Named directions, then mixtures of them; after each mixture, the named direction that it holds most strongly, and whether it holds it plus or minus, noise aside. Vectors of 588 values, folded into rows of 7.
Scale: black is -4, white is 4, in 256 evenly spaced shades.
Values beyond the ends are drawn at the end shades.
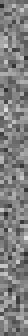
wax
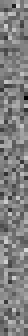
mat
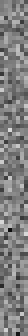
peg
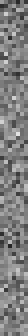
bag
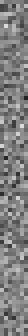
mat, plus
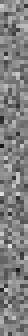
bag, minus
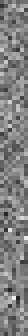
wax, plus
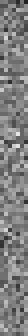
bag, plus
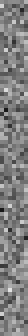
wax, minus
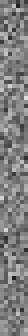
mat, minus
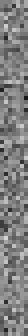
mat, plus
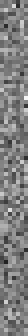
mat, minus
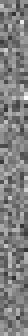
mat, minus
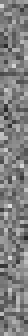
wax, minus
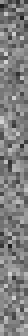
bag, plus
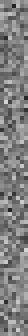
mat, plus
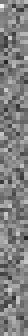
wax, minus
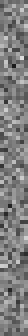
wax, plus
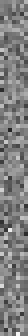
peg, minus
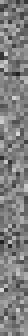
bag, plus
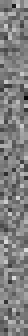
mat, plus
